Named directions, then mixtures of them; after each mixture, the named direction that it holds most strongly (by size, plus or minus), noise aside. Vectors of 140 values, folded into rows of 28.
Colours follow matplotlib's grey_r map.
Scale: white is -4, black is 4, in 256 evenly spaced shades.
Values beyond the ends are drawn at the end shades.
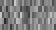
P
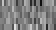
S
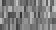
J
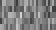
J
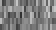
J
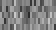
P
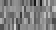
J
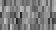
P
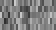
P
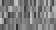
J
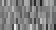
S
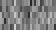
P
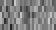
P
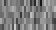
S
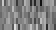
S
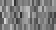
P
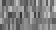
J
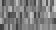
J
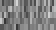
J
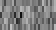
P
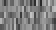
J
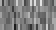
S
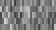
P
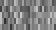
P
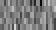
S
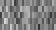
P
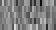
S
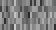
P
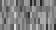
S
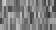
J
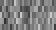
P
